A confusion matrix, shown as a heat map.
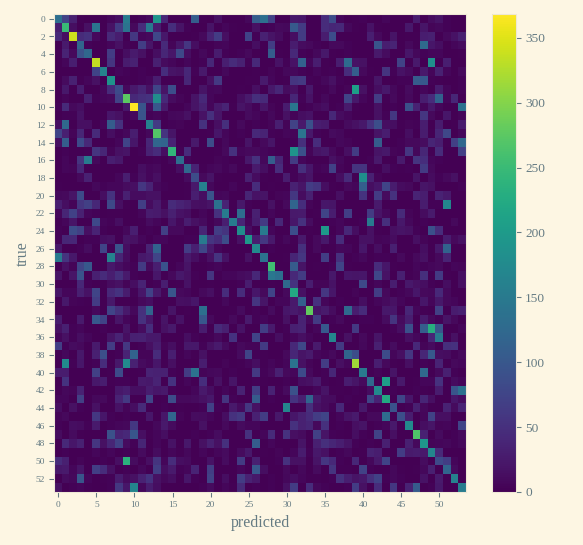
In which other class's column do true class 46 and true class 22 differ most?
24
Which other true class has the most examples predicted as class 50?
36
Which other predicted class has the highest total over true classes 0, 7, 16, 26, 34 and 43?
13
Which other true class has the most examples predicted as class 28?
29
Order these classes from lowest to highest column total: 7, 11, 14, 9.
14, 11, 7, 9
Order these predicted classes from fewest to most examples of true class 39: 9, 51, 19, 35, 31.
51, 19, 35, 31, 9
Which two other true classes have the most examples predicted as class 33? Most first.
43, 12
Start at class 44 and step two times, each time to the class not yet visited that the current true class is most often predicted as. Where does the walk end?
40
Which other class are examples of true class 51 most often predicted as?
26
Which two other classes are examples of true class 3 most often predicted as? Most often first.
48, 42
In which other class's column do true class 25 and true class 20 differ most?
19
